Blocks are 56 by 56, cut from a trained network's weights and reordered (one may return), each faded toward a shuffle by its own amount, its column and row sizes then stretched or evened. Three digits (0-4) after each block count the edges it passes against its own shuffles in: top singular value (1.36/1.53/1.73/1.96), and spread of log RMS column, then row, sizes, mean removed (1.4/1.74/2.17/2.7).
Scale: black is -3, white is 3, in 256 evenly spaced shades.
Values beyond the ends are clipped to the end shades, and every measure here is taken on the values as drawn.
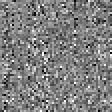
0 4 1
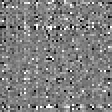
2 2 3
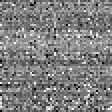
2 1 2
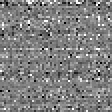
1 1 3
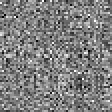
3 1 1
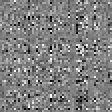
0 4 4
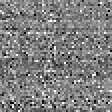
0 0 2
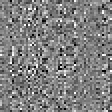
4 4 2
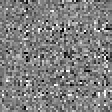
0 3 3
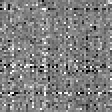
2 2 3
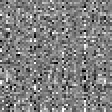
3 4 2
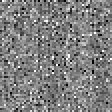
0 0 0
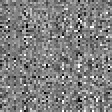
1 4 3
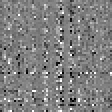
1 4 2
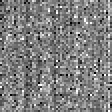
2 1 1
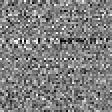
4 1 3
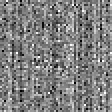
4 1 1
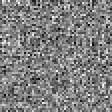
3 1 0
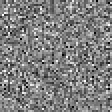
2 1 1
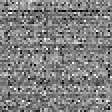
3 1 1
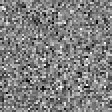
1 1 1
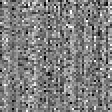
3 2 0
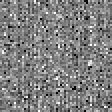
1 1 1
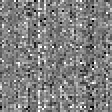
3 3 1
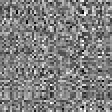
4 3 2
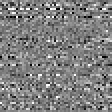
4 1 4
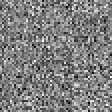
4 1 1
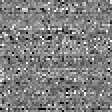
1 1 3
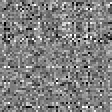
4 2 4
